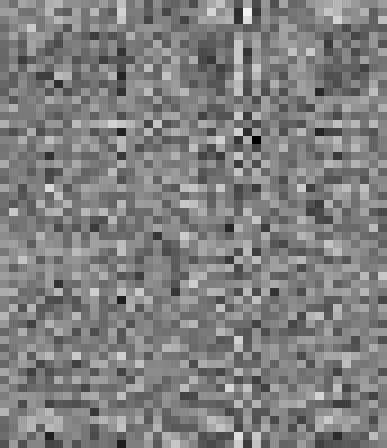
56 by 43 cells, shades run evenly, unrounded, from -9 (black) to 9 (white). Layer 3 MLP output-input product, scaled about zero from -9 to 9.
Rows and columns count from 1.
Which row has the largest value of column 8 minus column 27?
3
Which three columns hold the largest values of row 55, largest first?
27, 29, 42
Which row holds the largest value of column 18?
16
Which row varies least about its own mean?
13
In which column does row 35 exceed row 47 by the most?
43
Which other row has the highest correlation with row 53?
1
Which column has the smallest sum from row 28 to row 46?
20
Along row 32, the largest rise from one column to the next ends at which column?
28
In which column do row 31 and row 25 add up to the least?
32
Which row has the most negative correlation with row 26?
40
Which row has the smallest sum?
56
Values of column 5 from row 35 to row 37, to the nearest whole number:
-1 0 -2
